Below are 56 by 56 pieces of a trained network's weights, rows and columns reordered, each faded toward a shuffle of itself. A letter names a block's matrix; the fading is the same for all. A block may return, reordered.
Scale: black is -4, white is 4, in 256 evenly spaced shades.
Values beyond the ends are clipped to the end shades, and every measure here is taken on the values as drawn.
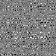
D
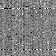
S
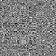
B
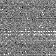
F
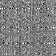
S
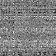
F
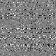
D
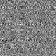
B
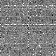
F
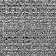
F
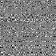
D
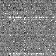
F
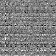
F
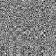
B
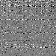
D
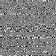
D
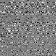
D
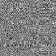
B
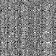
S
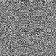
B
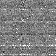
F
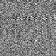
B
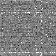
F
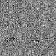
B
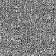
B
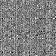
S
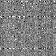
S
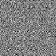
B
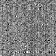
S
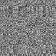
B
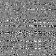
D
